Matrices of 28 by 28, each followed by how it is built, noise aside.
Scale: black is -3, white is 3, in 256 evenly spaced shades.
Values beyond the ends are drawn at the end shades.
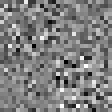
block diagonal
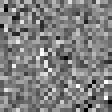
block diagonal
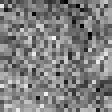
smooth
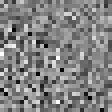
lower triangular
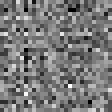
low rank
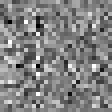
low rank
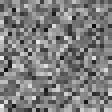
Hankel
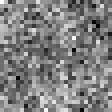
smooth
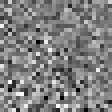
lower triangular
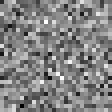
noise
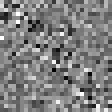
banded
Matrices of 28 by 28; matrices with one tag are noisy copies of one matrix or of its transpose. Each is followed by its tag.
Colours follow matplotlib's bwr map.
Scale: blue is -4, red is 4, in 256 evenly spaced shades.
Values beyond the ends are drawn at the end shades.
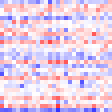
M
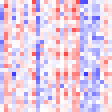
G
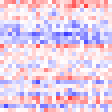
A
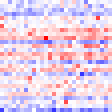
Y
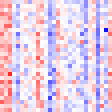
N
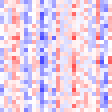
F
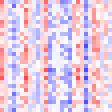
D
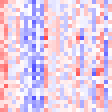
A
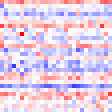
D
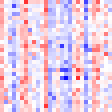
D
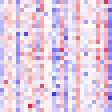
M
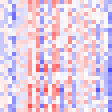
Y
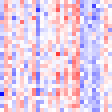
G
